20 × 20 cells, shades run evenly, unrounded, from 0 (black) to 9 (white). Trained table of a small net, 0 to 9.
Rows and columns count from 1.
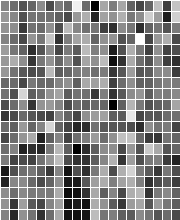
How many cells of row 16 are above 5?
3
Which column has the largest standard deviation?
9
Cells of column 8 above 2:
15
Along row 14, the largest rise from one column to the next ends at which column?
17
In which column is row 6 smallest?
13
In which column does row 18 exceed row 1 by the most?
11
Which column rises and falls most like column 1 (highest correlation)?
18
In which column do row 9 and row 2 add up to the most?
20
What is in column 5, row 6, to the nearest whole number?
4
